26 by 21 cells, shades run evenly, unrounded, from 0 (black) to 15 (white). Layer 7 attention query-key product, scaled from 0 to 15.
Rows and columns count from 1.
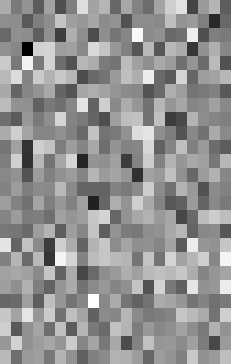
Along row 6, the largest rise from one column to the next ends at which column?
17
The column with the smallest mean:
3
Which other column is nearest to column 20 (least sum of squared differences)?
12
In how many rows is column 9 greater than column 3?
13
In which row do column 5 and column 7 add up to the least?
24
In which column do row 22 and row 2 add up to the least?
20
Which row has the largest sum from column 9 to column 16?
19
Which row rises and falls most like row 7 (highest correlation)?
1
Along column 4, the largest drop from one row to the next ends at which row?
5
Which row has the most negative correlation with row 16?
23
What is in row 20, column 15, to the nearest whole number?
11
